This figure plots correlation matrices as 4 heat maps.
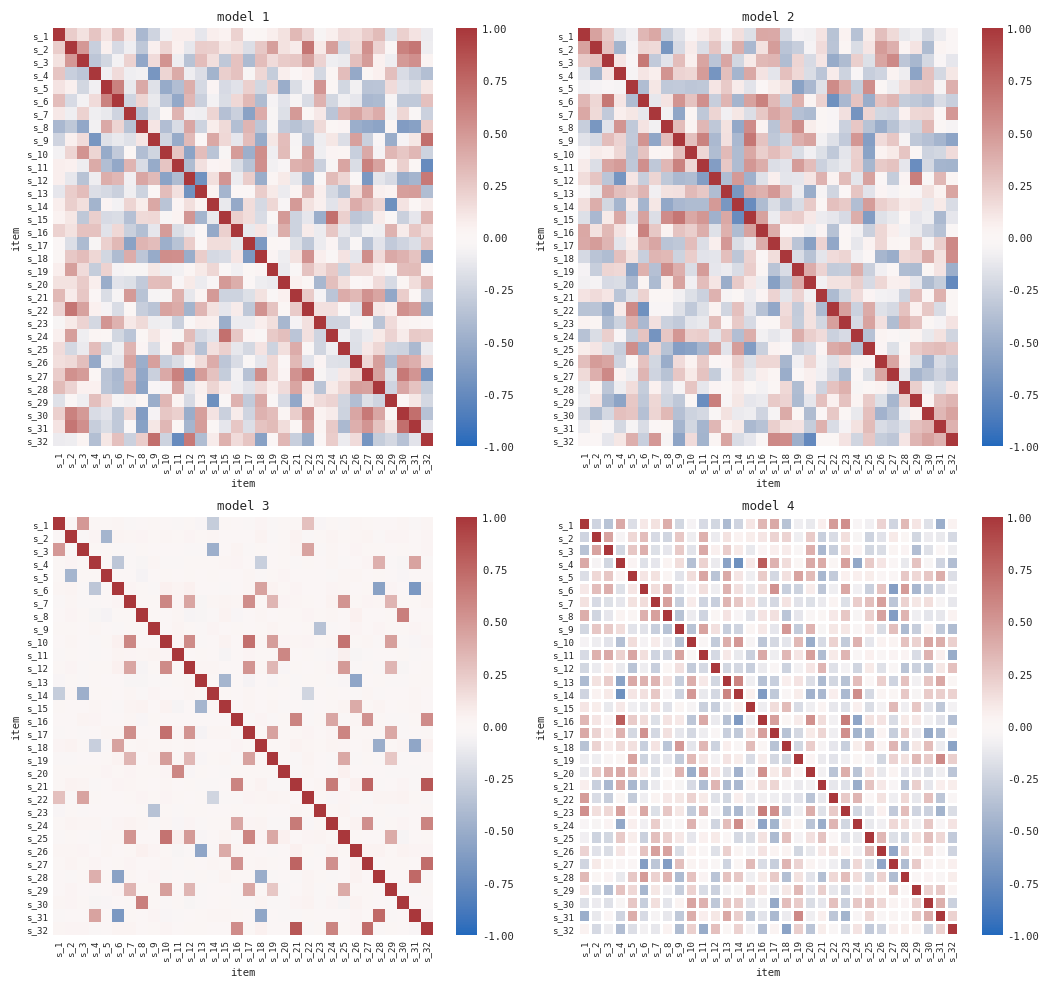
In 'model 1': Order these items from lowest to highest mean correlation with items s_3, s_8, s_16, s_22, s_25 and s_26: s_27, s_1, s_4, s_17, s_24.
s_17, s_4, s_24, s_1, s_27
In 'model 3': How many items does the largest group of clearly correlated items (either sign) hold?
7
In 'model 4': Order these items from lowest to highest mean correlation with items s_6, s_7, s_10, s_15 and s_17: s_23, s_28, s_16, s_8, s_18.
s_18, s_16, s_23, s_8, s_28
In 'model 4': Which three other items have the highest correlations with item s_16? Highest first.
s_4, s_23, s_20
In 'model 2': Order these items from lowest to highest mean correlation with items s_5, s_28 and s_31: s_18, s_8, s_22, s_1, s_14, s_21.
s_8, s_1, s_21, s_14, s_18, s_22
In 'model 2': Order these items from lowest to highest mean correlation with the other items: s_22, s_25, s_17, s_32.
s_22, s_25, s_32, s_17
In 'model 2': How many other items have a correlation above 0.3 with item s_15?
9
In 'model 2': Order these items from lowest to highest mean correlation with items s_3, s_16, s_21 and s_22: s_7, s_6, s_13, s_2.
s_7, s_2, s_13, s_6
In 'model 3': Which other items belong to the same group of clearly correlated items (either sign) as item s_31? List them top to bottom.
s_4, s_6, s_18, s_28
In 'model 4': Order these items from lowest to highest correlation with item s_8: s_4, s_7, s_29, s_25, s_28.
s_29, s_4, s_25, s_28, s_7
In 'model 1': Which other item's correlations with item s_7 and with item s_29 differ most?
s_21
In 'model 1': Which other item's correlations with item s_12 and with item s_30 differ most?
s_27
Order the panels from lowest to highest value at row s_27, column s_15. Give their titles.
model 1, model 2, model 3, model 4
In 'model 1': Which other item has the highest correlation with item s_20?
s_15
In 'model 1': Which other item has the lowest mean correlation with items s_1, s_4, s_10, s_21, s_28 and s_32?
s_8
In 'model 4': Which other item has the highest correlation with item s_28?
s_6
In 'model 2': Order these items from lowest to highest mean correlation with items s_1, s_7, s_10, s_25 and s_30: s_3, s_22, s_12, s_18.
s_3, s_22, s_12, s_18
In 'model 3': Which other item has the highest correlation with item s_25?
s_10
